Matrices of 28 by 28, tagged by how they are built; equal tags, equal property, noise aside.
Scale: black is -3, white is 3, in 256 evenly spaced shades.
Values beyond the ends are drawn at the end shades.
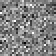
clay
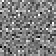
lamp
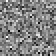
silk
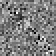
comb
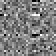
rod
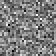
clay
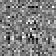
rod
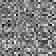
rod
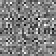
rod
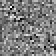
comb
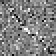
comb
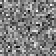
silk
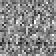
lamp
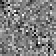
comb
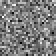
silk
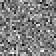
silk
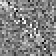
comb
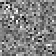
comb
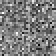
clay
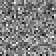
lamp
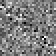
comb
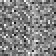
clay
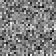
lamp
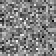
clay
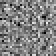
clay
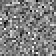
silk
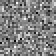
silk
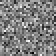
silk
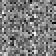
clay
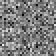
clay
